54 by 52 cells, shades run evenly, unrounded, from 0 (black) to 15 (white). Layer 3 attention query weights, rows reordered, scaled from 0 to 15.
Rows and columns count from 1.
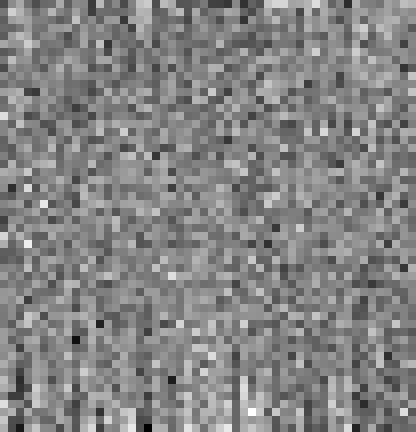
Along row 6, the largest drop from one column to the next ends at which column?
14
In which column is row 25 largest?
35
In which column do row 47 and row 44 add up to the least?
3
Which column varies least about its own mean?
8
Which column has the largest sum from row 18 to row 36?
4
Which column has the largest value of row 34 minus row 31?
49
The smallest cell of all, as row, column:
54, 19
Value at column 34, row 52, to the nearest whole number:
5
